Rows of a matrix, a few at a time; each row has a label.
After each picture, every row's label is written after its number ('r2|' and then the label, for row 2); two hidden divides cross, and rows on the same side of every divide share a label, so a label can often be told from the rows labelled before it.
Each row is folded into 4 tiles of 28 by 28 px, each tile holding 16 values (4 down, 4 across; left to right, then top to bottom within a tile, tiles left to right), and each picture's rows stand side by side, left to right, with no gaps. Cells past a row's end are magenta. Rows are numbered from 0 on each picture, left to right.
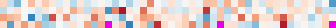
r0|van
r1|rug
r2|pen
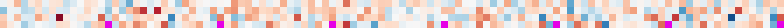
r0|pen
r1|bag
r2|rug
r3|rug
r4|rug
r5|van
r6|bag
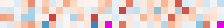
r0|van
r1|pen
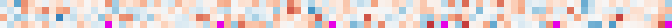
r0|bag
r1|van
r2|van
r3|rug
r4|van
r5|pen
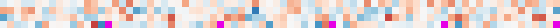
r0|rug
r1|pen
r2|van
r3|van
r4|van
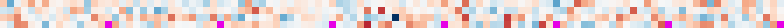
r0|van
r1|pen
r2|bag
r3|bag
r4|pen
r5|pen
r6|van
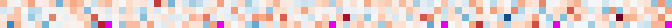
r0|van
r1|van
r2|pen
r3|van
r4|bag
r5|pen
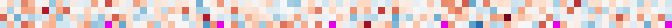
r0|bag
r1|van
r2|rug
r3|bag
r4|pen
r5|pen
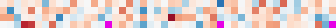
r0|bag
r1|pen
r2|rug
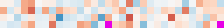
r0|bag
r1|pen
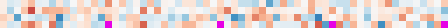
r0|bag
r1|bag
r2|rug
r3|van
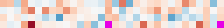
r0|bag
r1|bag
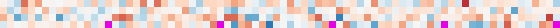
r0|bag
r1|van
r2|van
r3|rug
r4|pen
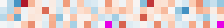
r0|bag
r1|rug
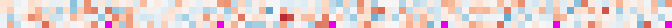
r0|rug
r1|van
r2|pen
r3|bag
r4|bag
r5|bag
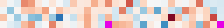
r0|bag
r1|pen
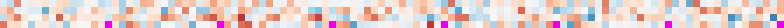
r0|pen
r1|van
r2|van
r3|rug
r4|van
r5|van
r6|bag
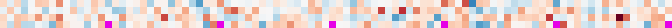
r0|pen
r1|van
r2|rug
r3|bag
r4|pen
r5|pen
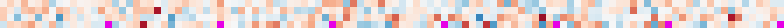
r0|bag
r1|bag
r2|bag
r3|pen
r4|van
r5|van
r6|pen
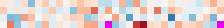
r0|rug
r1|bag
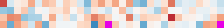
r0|van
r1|pen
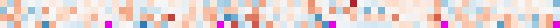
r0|van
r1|pen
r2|rug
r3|pen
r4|pen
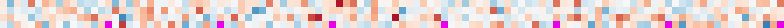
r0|van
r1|rug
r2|van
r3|pen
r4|bag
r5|pen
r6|van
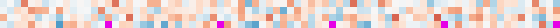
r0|bag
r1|pen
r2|pen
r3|pen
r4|rug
